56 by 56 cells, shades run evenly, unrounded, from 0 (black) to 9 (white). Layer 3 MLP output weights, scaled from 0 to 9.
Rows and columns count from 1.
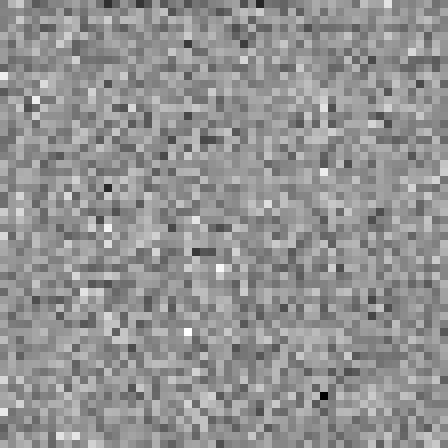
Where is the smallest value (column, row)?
41, 50
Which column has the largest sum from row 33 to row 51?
28
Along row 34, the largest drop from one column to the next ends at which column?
43
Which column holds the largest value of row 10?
1
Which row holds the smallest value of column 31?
6
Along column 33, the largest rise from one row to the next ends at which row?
2
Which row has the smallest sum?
4
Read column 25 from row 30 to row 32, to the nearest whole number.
5 6 2
